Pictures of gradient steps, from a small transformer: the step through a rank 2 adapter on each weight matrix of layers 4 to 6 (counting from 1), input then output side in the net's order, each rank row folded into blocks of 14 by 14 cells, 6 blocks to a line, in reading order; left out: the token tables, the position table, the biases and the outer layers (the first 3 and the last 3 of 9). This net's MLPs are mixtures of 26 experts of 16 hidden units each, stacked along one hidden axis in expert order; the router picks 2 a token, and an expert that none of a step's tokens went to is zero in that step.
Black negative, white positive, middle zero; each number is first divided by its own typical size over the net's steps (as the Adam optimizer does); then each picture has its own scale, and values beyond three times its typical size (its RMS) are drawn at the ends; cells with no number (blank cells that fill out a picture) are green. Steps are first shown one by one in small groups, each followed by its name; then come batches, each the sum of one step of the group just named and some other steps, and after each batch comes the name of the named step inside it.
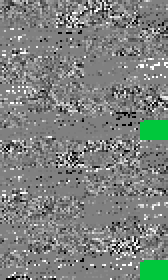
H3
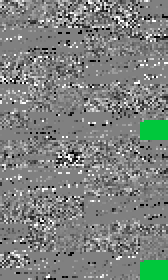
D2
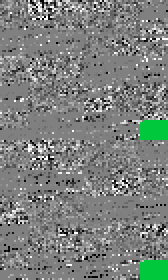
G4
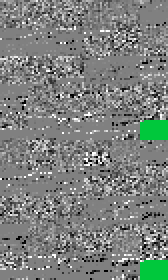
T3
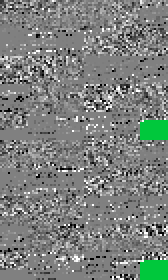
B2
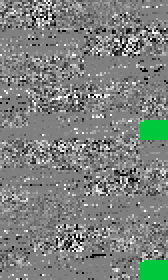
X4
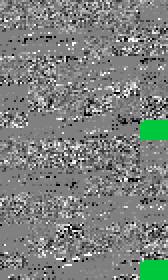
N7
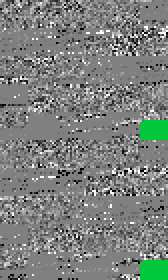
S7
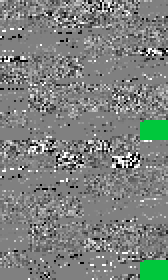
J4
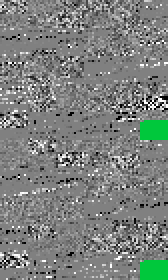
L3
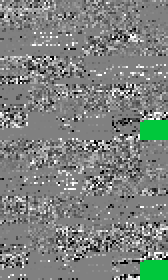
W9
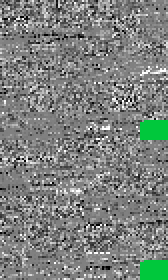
W9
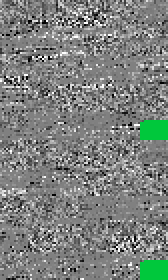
H3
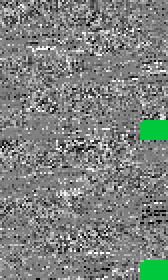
T3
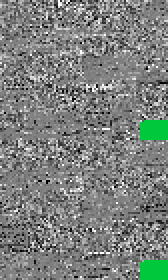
G4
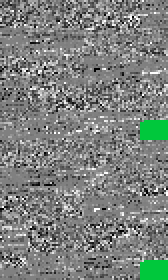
B2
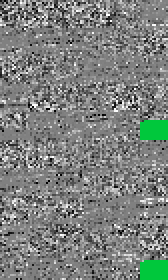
G4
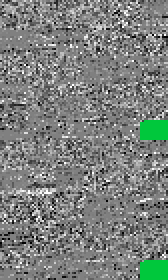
D2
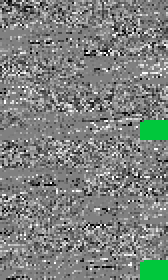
H3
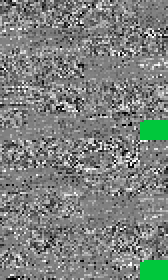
H3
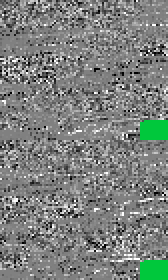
T3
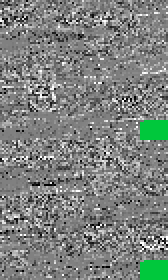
L3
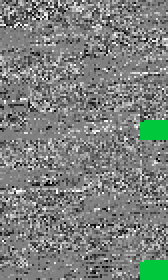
G4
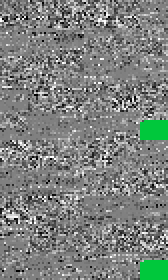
G4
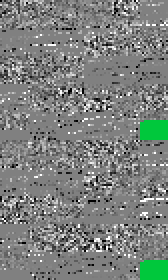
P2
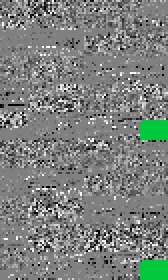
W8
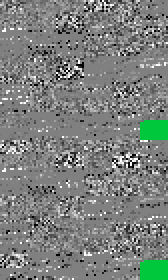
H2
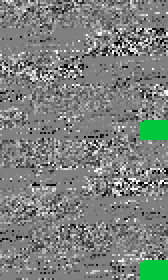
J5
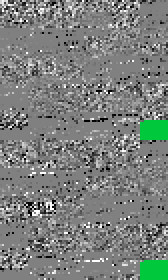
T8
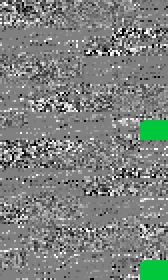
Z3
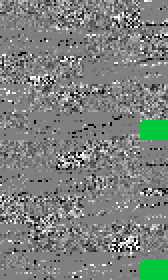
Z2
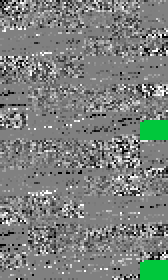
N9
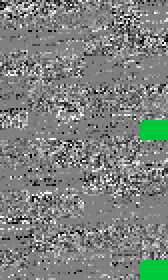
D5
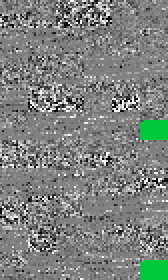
H2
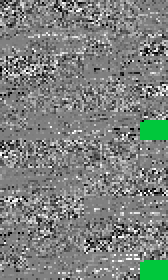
N9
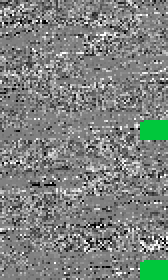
D5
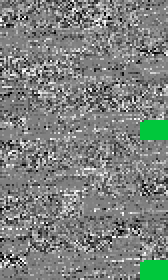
D5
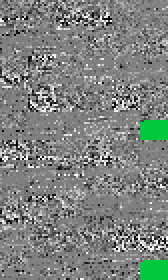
W8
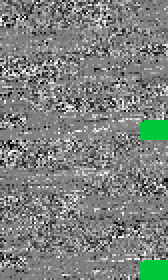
Z3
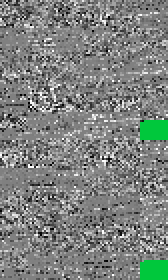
Z3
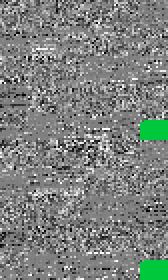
N9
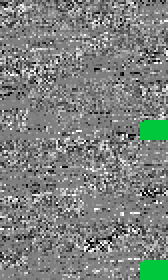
D5
